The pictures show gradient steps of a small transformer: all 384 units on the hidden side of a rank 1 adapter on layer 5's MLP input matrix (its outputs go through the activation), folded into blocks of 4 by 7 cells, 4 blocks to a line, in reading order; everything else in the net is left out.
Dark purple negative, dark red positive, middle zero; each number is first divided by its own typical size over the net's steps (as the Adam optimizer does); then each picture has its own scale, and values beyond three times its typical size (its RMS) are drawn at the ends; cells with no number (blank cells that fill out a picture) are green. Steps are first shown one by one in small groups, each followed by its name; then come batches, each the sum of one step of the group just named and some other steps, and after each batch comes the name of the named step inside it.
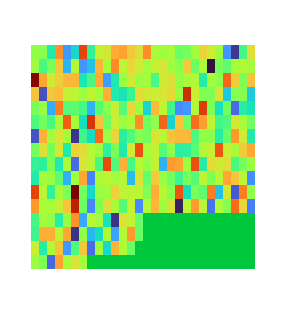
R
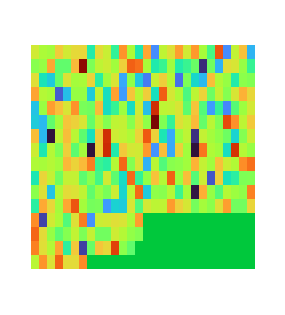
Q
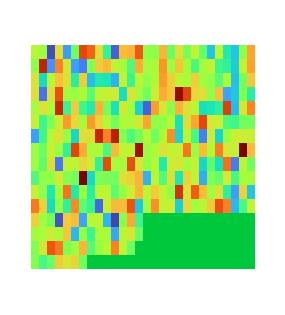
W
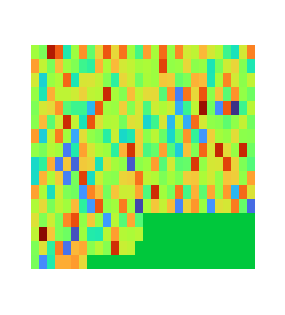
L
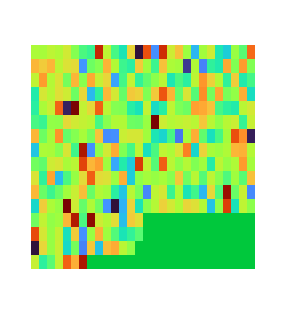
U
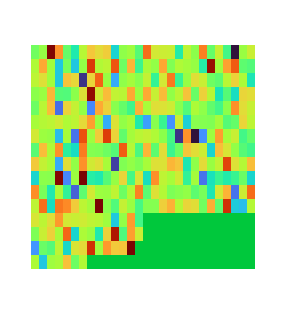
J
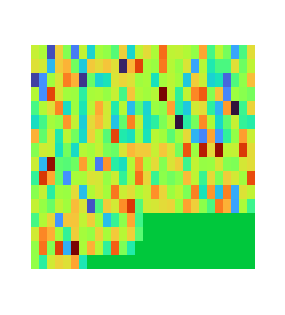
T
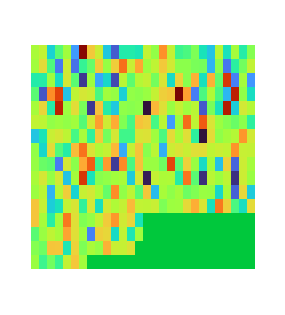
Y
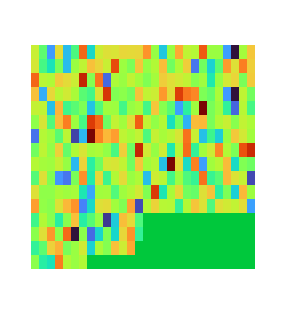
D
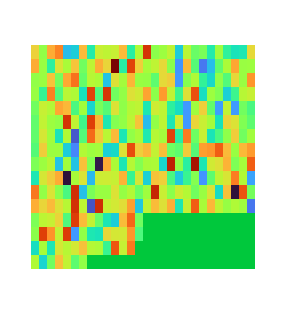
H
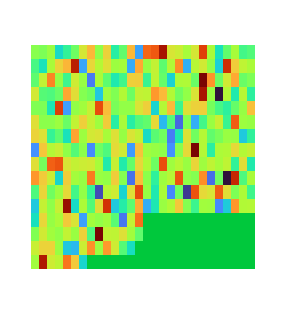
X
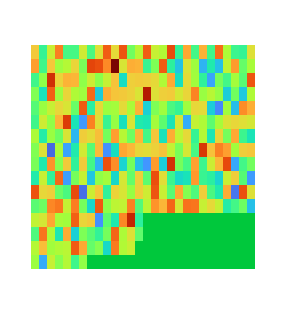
H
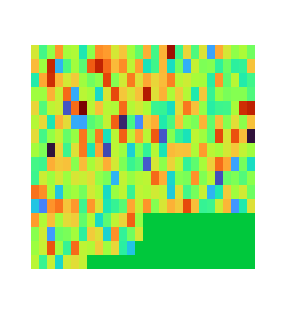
U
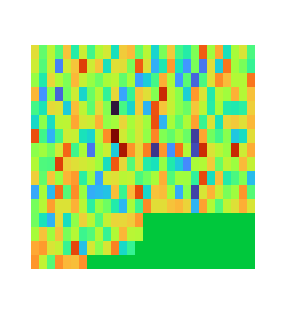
Q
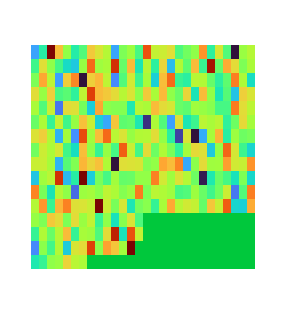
J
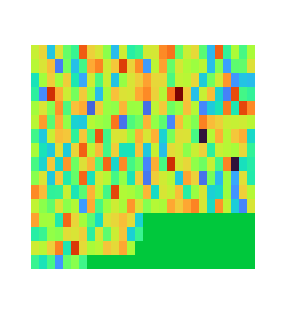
Y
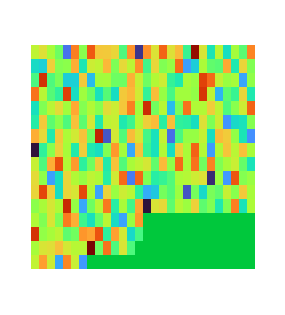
X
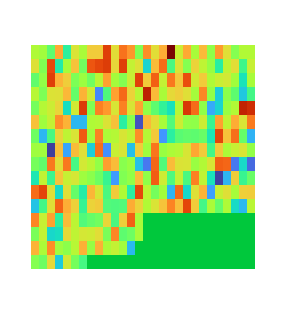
X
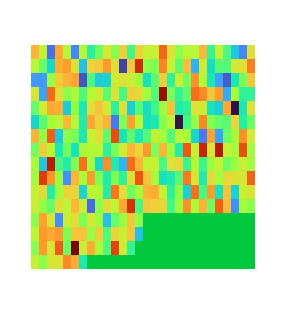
T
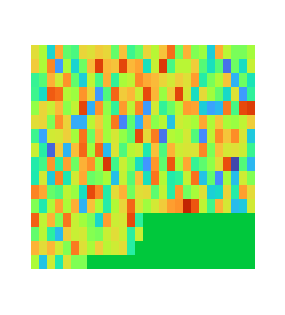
Y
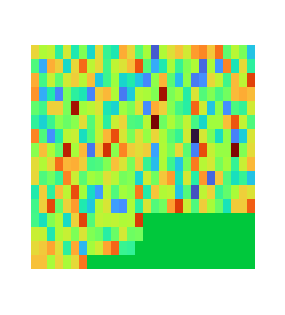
Q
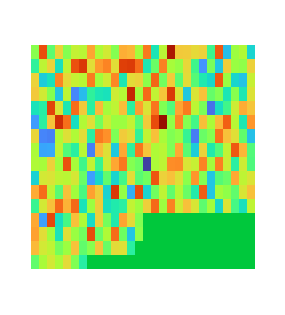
Q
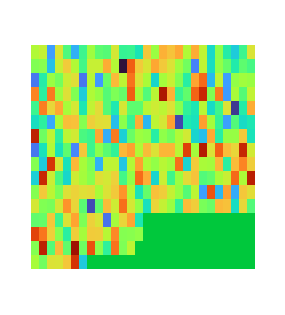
T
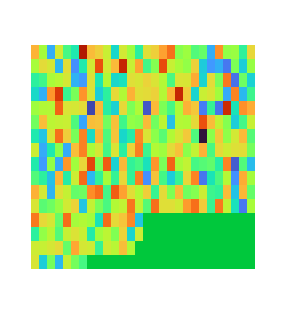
Y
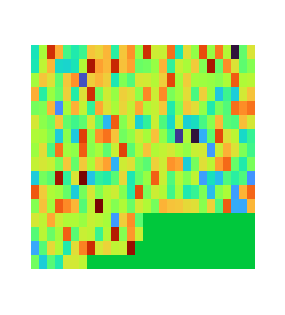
J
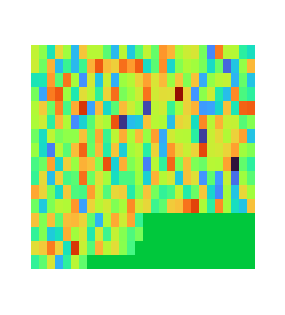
Y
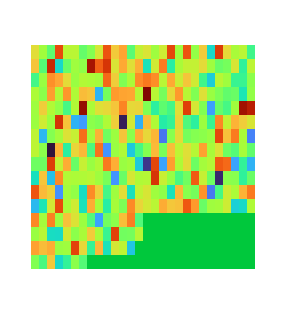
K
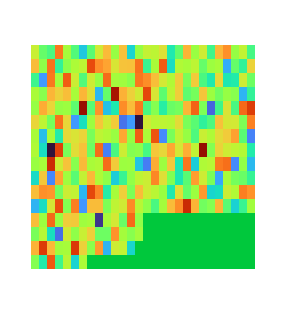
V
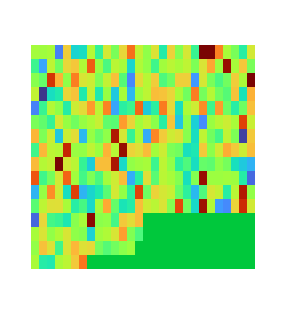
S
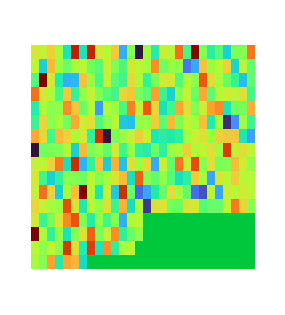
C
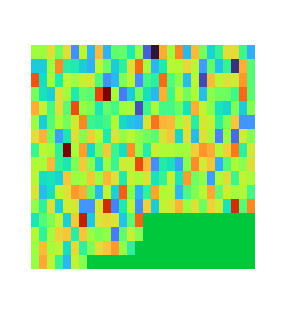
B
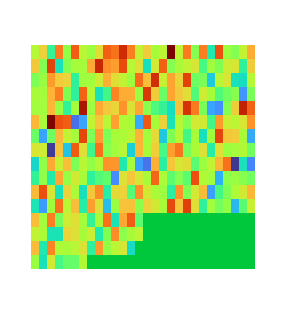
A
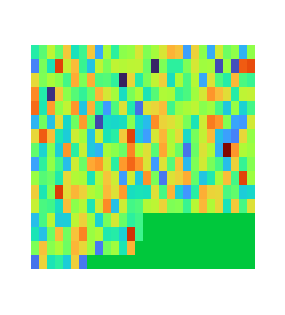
B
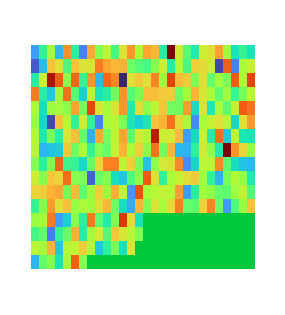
S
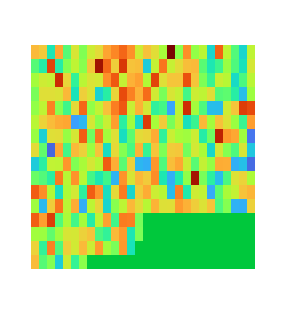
A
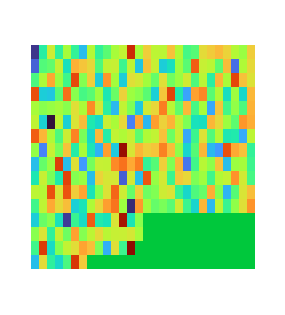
S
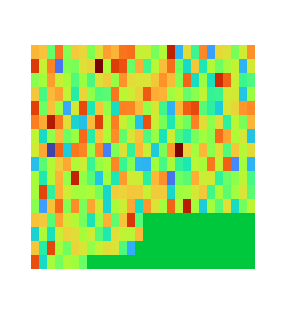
A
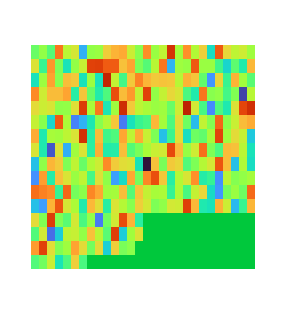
K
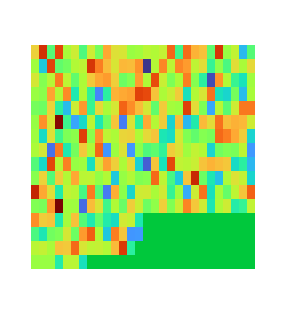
K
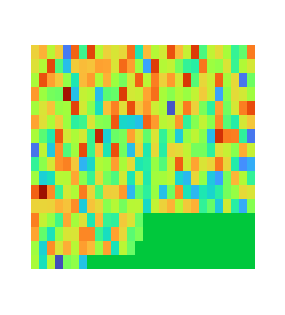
C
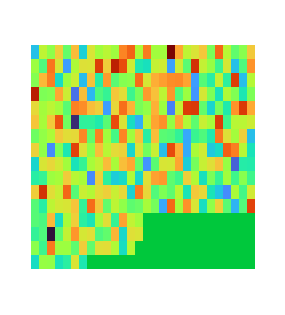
A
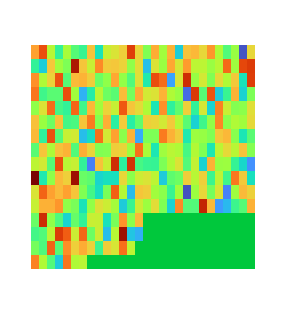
S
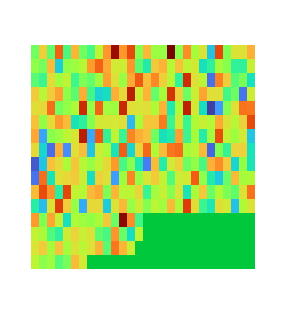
A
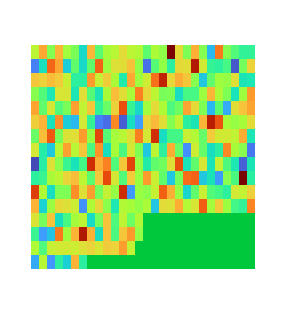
B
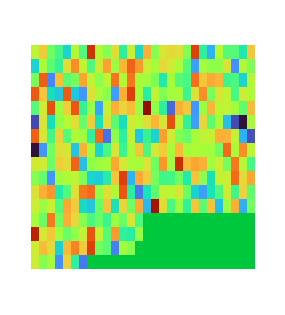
C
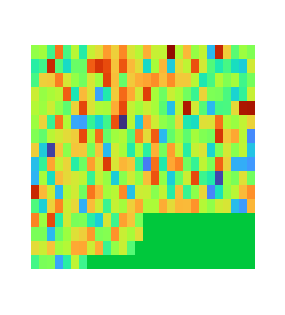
K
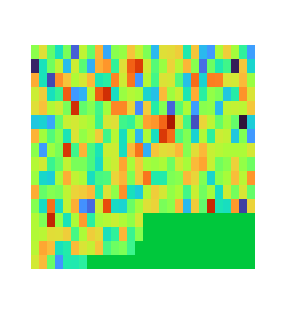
B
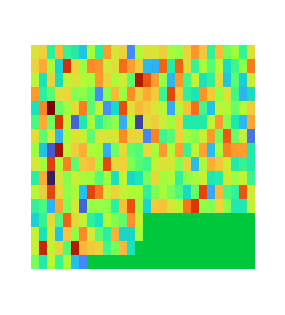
V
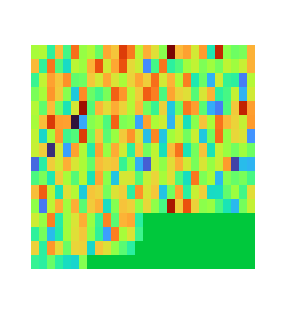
A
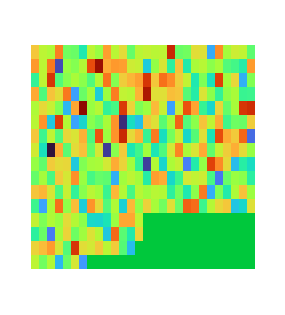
K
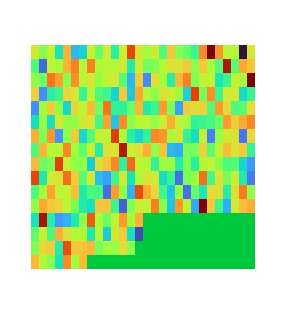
S
